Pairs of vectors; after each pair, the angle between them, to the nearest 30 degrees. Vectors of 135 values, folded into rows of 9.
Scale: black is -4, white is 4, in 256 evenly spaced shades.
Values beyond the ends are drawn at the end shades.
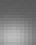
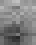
150 degrees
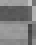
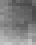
90 degrees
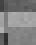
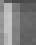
90 degrees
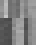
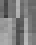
150 degrees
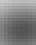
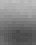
30 degrees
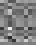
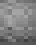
120 degrees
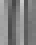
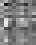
60 degrees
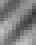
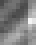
120 degrees
